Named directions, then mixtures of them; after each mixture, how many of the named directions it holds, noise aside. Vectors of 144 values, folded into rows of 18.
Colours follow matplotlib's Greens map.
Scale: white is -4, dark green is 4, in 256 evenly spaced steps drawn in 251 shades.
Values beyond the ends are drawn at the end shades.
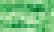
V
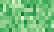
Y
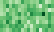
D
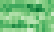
one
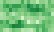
two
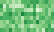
two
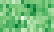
three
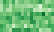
three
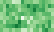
three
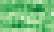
one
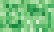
two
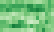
one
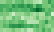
one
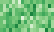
two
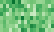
two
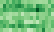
two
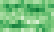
two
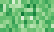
one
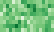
three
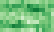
two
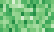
one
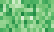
one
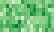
three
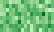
one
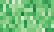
one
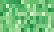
two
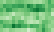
one
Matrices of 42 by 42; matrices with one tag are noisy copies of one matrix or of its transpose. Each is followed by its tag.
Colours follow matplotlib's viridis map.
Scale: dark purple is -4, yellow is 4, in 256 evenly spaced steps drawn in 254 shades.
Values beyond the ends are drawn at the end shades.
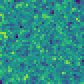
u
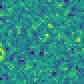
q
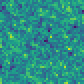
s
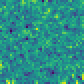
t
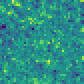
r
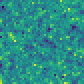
s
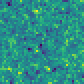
s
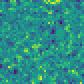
q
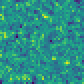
u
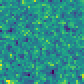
t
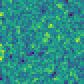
q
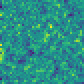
q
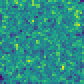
u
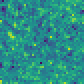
s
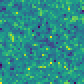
s
